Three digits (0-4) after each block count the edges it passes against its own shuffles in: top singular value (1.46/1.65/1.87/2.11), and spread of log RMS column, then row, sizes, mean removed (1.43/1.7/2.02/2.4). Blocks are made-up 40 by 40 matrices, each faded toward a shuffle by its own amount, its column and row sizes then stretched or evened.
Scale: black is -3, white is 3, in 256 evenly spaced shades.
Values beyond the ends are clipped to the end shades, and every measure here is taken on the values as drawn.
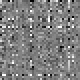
3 4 3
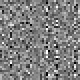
3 4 0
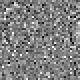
1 0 1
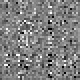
2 3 3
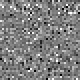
0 0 2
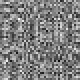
4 2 0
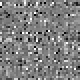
3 1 3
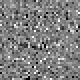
1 1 2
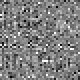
2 0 0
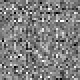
2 2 2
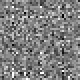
1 2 1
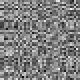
4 3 0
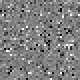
0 1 2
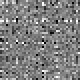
3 3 2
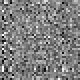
3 3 0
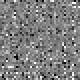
0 2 2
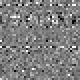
3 0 3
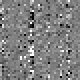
2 4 1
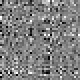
3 3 3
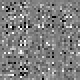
2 4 3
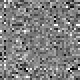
1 3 2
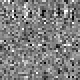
2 2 3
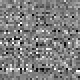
3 1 4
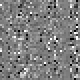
1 4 0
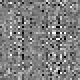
3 4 2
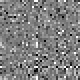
3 1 0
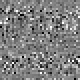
1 0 4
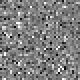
0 1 2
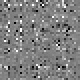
2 4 3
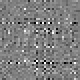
4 2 4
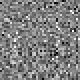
3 0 0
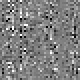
1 4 1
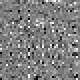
1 3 2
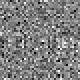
3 0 0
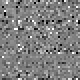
1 1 4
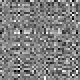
4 3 3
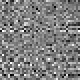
4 1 3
